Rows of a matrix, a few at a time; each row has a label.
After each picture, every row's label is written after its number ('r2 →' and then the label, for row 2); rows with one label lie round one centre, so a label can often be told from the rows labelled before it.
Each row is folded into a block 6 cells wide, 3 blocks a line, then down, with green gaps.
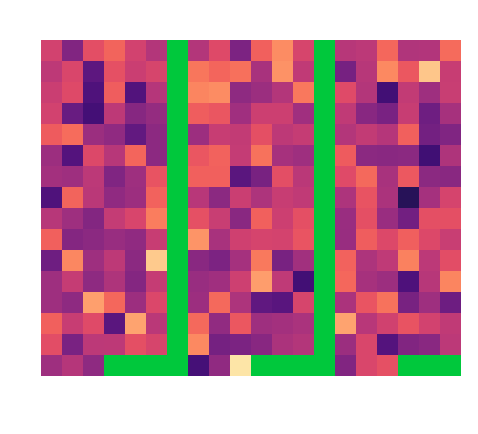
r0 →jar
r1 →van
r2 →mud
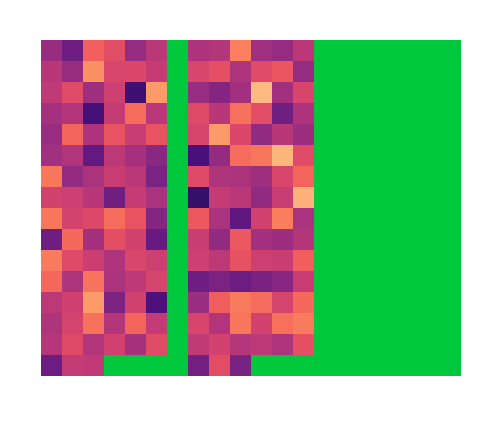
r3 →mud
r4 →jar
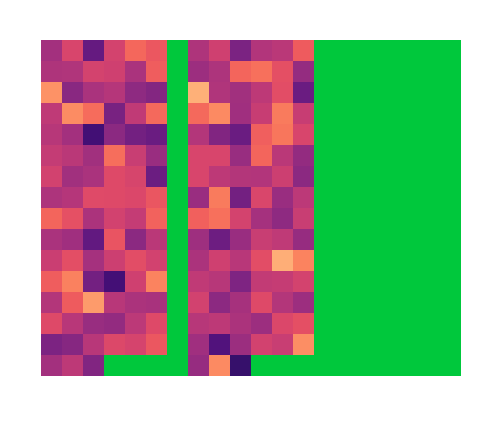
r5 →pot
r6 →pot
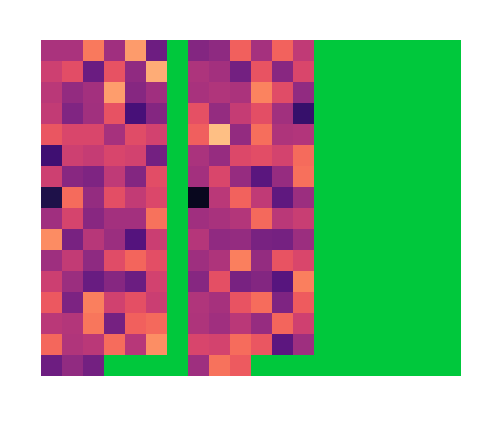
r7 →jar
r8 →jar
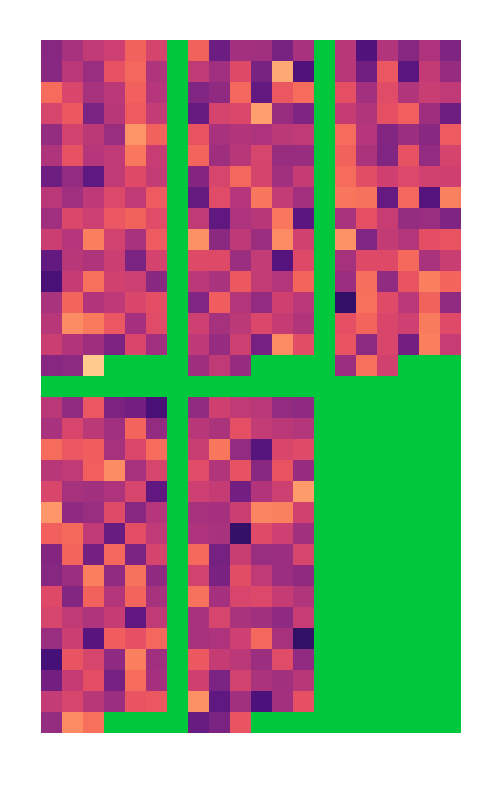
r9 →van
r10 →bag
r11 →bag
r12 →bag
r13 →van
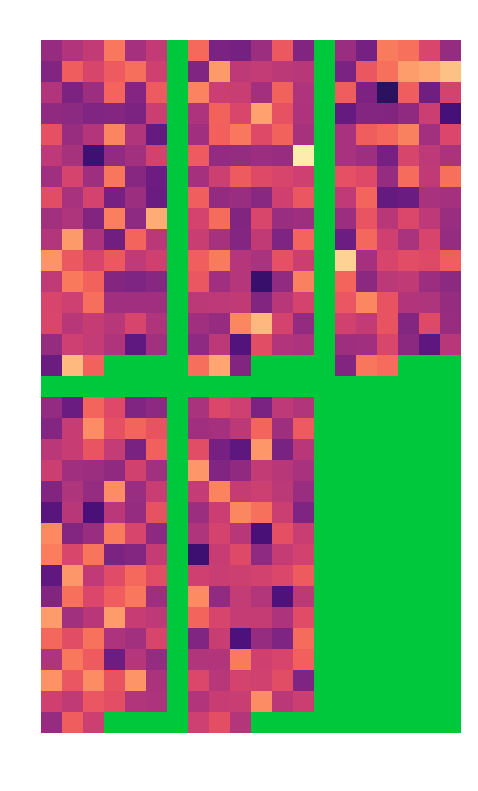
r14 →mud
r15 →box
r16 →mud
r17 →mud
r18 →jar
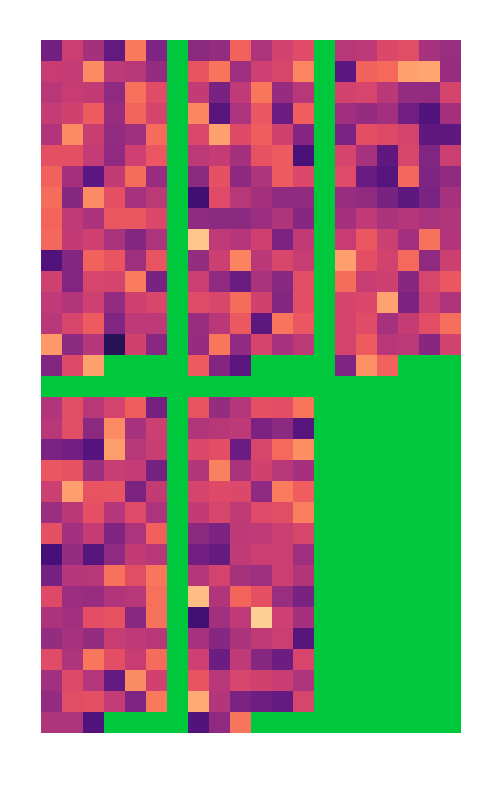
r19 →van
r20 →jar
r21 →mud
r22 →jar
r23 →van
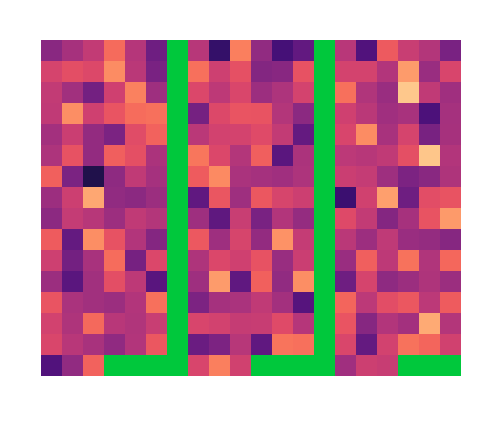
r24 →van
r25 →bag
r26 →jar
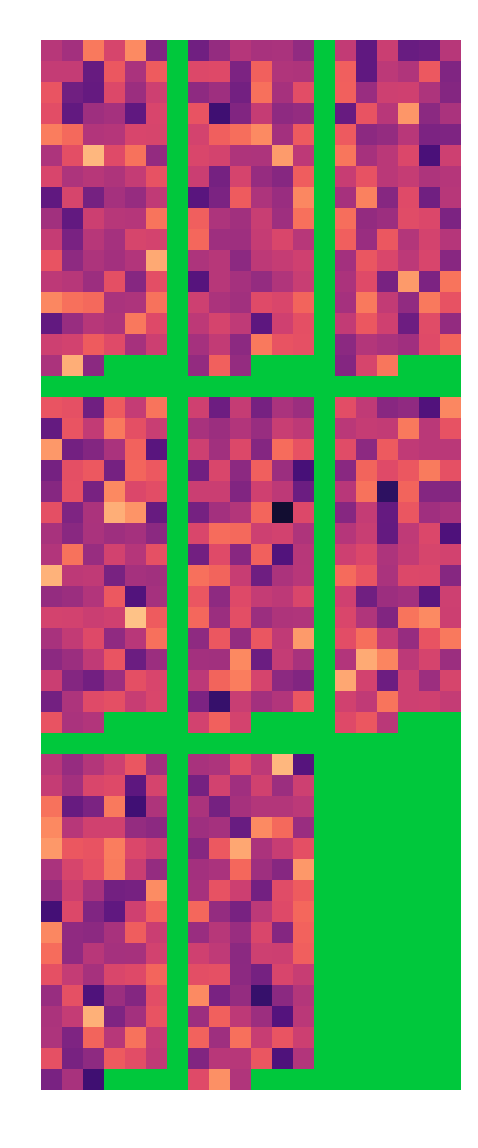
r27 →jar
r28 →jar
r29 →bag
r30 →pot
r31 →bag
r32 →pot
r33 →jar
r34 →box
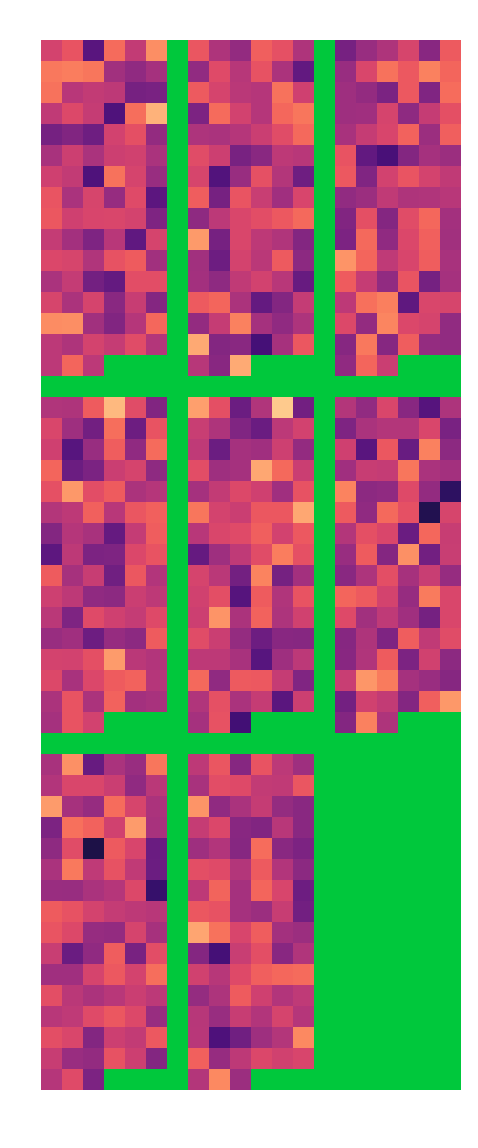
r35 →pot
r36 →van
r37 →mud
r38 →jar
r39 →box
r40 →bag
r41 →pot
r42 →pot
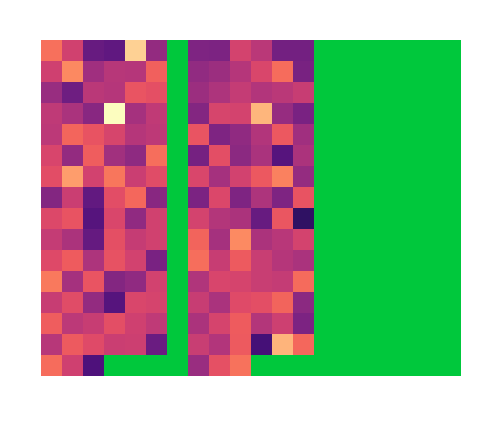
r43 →box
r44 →bag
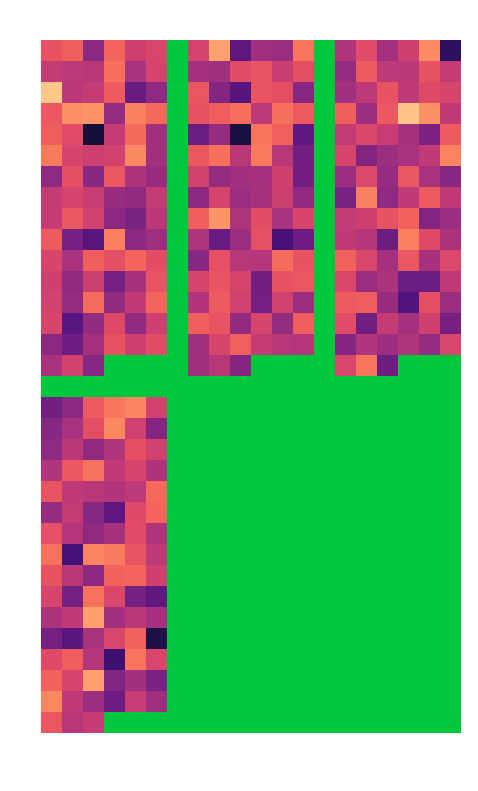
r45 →pot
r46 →pot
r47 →box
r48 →van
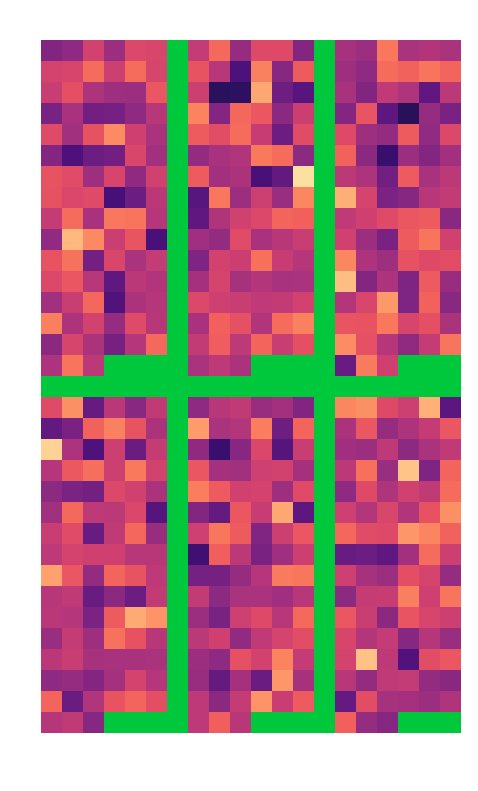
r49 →mud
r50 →jar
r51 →mud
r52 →pot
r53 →jar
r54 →box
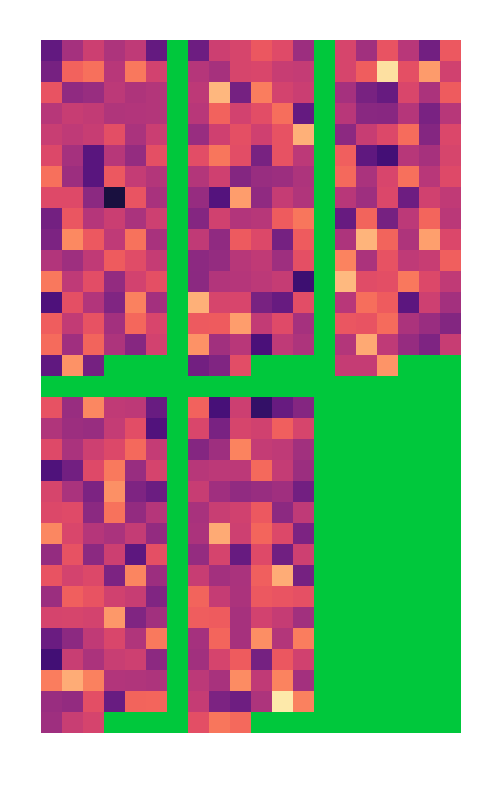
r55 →mud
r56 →van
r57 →mud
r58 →bag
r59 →bag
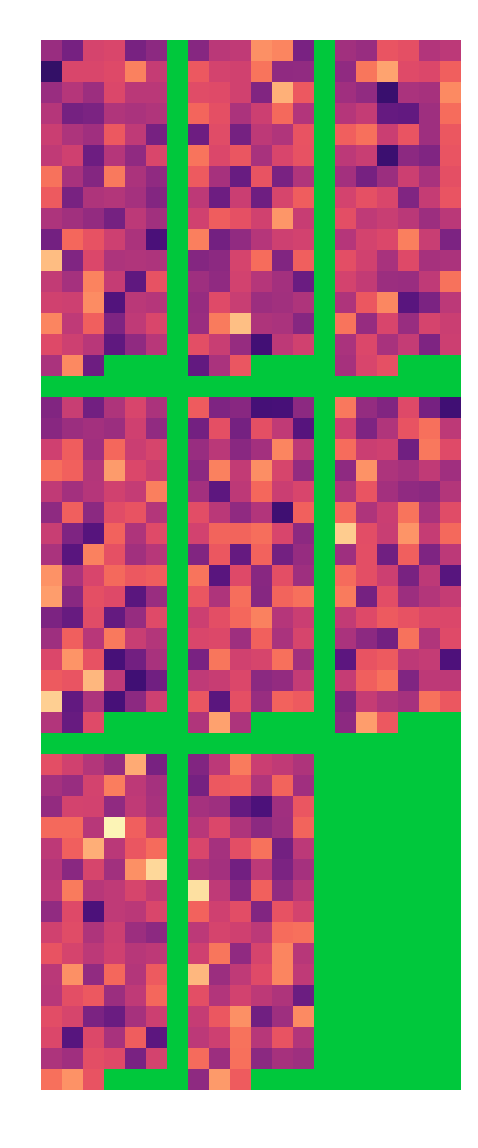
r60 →mud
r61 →van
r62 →mud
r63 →van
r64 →bag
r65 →bag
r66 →box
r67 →mud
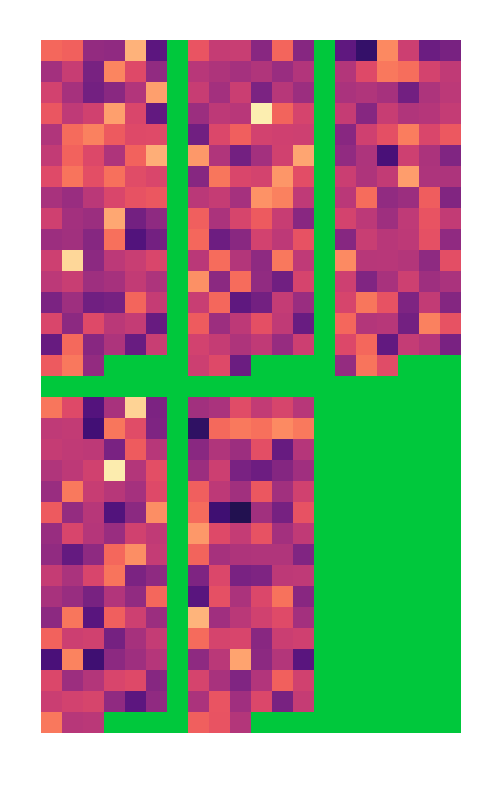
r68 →box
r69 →box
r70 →mud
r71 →box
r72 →mud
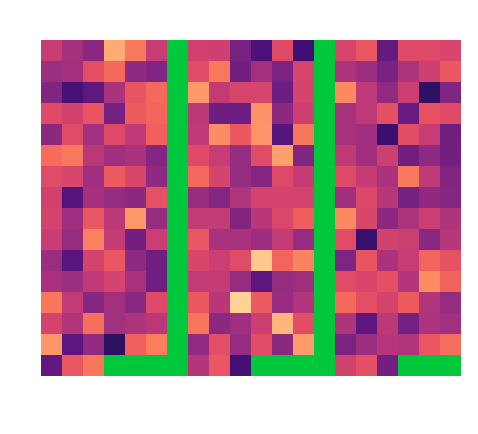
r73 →van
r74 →jar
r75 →pot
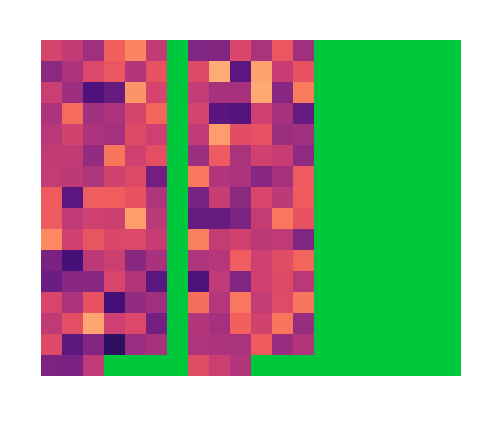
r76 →van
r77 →jar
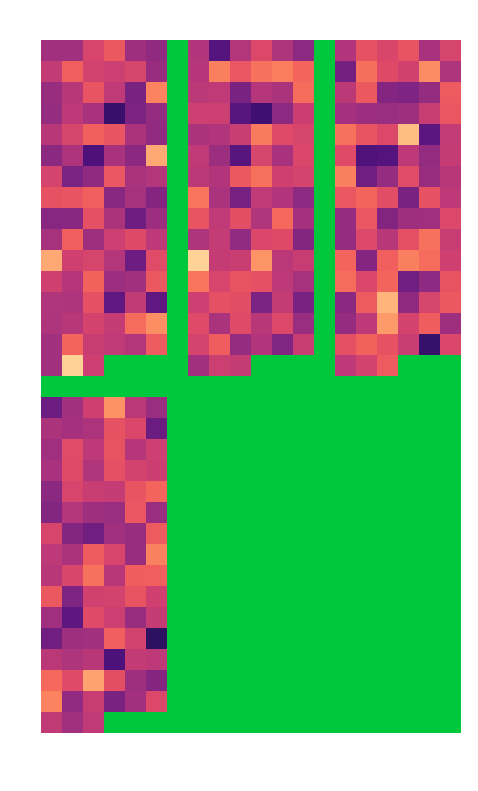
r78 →mud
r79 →mud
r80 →mud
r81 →van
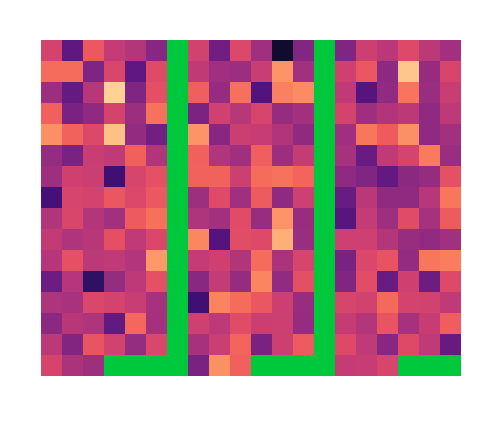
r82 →jar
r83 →bag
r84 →jar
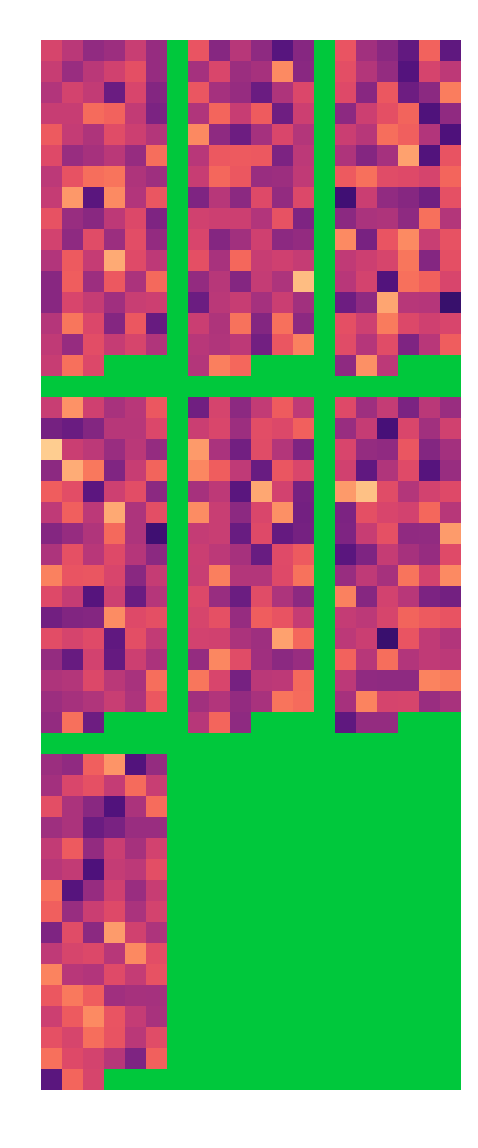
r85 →bag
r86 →bag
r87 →bag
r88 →pot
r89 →pot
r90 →jar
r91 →mud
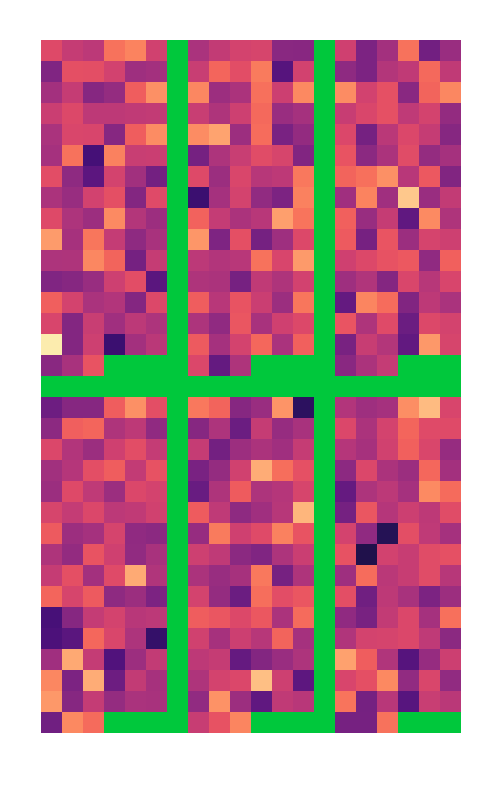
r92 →van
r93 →jar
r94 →bag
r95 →van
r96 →box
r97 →van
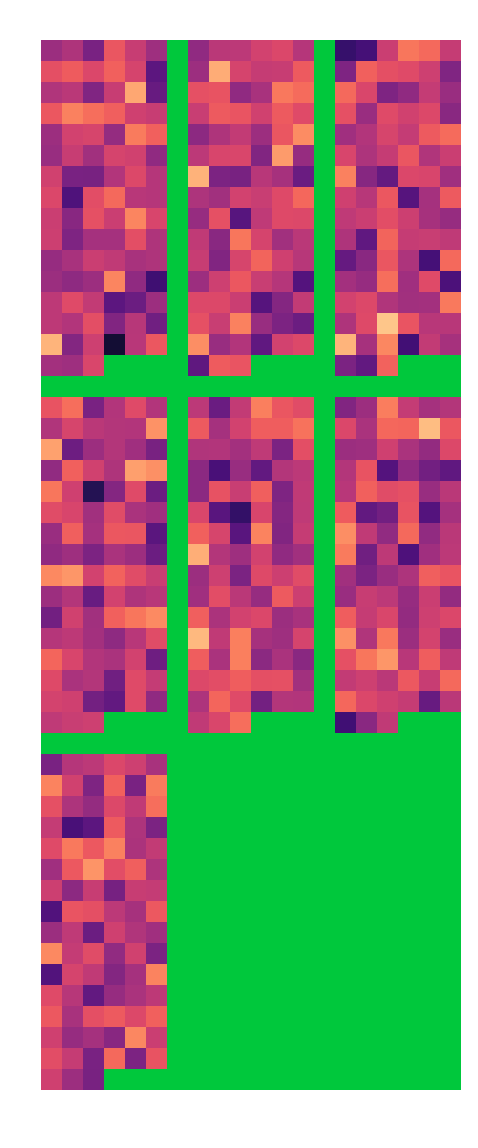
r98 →van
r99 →van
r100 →van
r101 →pot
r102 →mud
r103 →mud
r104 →jar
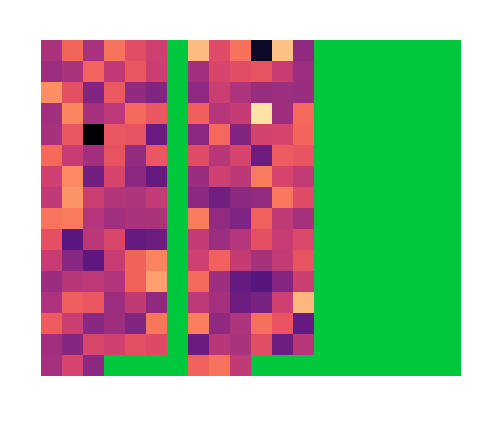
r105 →pot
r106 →box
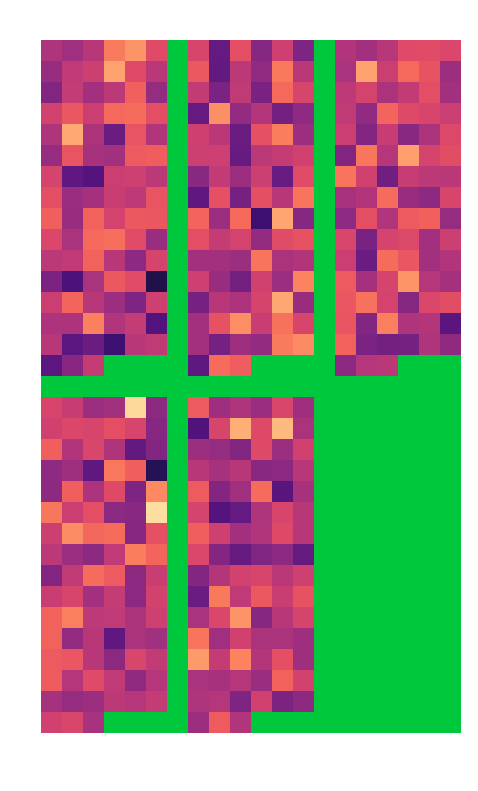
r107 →van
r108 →bag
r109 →van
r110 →box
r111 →mud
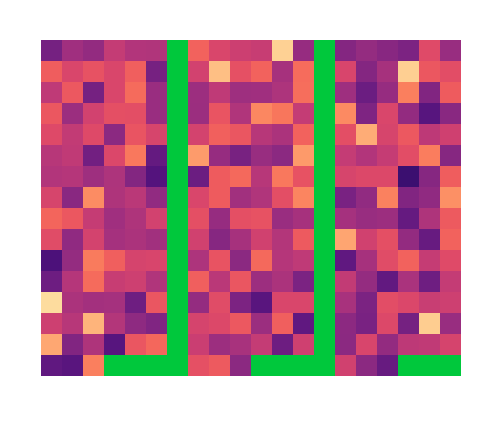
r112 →van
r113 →box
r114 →jar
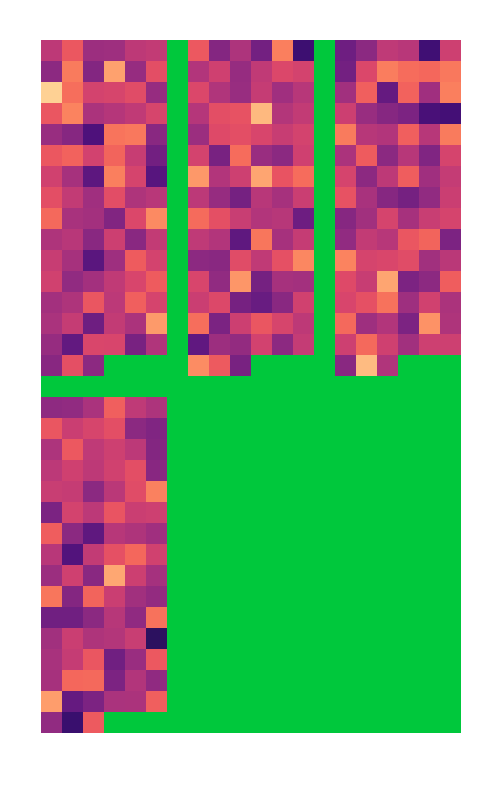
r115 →pot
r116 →box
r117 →mud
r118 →van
